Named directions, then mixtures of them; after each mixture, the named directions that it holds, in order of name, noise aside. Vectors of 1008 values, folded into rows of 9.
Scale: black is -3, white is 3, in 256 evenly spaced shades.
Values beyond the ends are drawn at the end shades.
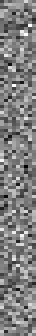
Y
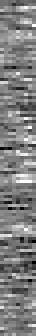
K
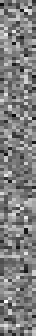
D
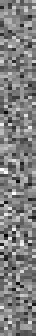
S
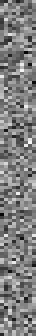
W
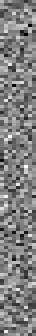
Y.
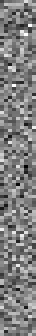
Y.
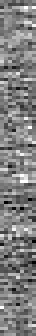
K, S.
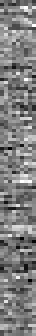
D, K.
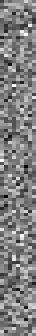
Y.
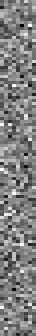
S, Y.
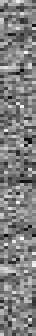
K, W.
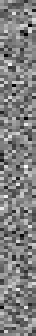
Y.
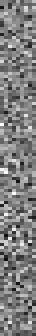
S.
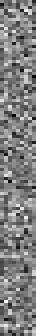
D.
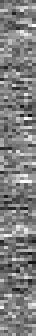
K, Y.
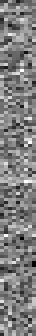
K, W.
